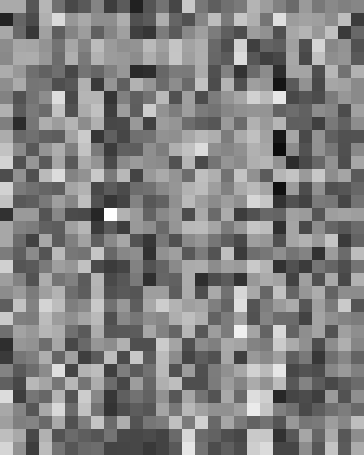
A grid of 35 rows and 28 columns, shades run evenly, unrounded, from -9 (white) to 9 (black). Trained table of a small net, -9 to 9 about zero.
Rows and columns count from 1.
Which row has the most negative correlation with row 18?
27
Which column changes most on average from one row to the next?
22
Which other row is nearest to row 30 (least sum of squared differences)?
10
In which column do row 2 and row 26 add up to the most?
1
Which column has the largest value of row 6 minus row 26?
19
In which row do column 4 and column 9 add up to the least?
28
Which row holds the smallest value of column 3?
30
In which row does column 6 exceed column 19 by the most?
26
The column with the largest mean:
9
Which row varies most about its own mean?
35
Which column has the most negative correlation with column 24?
7
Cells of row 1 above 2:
9
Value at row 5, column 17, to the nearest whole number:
2
